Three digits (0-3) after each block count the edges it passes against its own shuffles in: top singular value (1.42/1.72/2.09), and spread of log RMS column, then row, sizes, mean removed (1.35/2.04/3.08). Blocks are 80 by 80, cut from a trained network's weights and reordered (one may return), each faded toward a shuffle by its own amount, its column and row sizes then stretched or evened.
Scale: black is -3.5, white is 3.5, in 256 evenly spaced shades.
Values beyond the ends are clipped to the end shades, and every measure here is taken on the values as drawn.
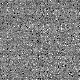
0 1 0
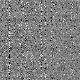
1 2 0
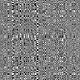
3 3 2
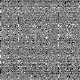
2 2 1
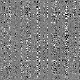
2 3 2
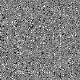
0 2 1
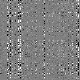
3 3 2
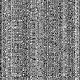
3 1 0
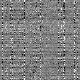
3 3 0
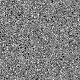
0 0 0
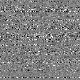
1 0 3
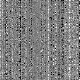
3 3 1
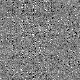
0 2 0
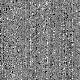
1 2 0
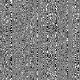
2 3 0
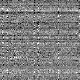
3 2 2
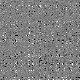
0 2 2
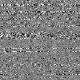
2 0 3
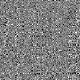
2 2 2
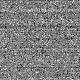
1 0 0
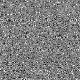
1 0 2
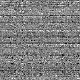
3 1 2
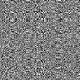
3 2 2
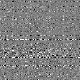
2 1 3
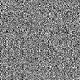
2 1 1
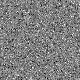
0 0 0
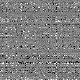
2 1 3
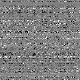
2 1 3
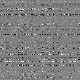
2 1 3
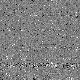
0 0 2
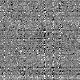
2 2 1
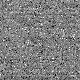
0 0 0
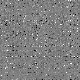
0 1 2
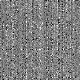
2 2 1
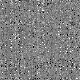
0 2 1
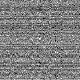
3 1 0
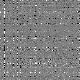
2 2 2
